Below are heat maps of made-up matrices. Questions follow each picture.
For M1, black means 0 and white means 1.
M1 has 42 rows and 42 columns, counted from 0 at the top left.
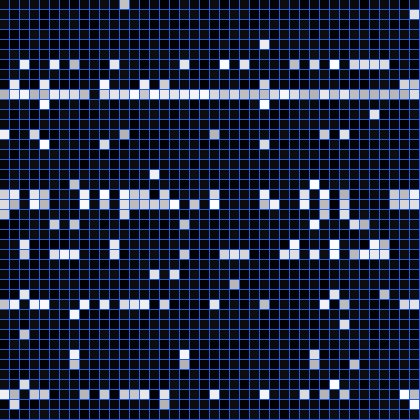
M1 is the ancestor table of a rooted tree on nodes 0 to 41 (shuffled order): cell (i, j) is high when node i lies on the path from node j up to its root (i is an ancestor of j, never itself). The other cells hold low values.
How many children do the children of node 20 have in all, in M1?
2
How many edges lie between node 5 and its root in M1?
4
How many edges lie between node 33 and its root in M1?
6
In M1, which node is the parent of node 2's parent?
38
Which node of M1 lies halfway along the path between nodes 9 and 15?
27
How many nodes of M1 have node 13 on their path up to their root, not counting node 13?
6
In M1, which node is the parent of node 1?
40
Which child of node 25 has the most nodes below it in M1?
6
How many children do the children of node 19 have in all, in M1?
1
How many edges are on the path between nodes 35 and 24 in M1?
4
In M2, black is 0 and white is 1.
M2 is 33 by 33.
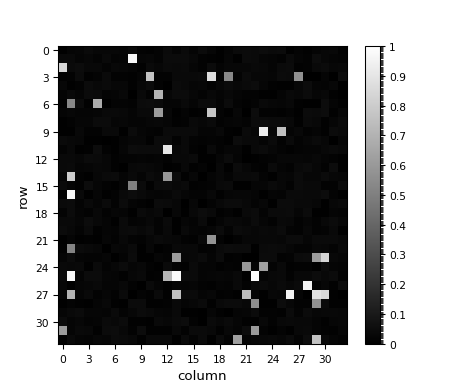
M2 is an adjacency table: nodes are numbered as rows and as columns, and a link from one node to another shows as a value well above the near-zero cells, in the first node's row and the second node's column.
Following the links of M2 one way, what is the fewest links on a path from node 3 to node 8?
3
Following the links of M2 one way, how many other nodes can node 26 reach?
5
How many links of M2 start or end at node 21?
3
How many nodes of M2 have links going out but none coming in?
12
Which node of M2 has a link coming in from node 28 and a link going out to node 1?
node 22
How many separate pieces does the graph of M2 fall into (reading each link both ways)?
2
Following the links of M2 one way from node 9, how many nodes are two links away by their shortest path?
6
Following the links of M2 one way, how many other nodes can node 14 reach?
3
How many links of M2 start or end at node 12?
3
